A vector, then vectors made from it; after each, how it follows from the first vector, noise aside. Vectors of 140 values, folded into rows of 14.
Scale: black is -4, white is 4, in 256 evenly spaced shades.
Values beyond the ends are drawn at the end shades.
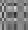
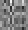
wrapped around.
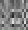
reversed.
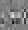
reversed, negated, partly zeroed.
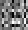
reversed, scaled up.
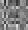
wrapped around.
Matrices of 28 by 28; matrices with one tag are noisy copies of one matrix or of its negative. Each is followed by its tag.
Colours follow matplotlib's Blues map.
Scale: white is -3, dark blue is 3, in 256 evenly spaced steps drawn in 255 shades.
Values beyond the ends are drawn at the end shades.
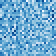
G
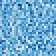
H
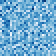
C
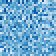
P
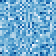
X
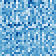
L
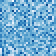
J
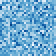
C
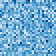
G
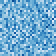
G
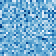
G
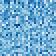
L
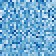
G
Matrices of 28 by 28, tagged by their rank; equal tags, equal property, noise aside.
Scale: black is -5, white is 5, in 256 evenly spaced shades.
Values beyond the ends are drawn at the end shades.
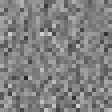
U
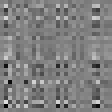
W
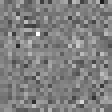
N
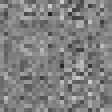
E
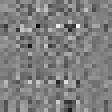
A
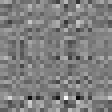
W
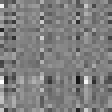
W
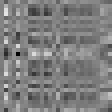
W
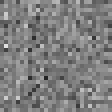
U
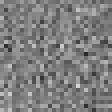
N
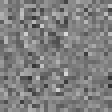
N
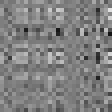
A
